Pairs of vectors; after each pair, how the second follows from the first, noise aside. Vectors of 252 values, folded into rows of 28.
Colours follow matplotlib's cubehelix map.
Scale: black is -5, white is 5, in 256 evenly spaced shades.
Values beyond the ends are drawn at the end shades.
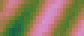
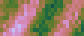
negated.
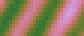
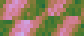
wrapped around.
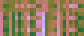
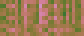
reversed, shrunk.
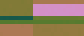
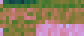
wrapped around.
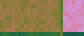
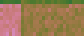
reversed, shrunk.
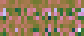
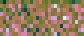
shuffled.
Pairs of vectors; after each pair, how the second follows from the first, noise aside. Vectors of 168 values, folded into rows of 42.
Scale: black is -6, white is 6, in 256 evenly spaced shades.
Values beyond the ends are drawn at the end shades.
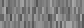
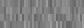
negated, shrunk.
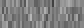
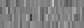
negated, partly zeroed.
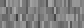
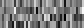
wrapped around, negated, scaled up.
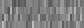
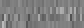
partly zeroed.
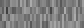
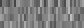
wrapped around.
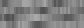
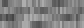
copied.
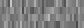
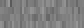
negated, shrunk.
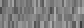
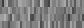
reversed.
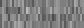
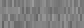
negated, shrunk.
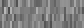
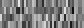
wrapped around, scaled up.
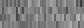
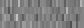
negated, partly zeroed.
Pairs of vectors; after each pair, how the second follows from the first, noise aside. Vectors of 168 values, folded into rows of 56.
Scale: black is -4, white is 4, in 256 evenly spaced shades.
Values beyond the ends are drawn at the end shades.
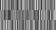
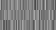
negated, shrunk.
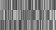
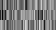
reversed, negated.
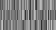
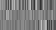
negated, partly zeroed.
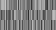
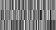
reversed, negated.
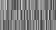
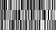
negated, scaled up.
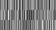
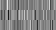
negated, partly zeroed.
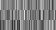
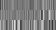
negated, partly zeroed.
